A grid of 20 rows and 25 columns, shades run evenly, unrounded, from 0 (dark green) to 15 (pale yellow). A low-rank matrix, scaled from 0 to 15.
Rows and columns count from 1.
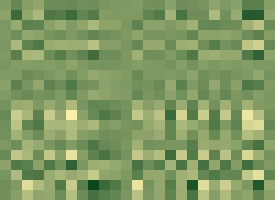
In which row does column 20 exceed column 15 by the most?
2
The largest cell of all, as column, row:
7, 12
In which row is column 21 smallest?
17
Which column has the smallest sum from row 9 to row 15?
16
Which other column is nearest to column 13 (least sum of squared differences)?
19
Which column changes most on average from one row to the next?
24
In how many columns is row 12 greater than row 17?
14
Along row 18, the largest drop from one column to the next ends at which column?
25
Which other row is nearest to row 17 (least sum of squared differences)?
9
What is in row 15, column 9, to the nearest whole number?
4
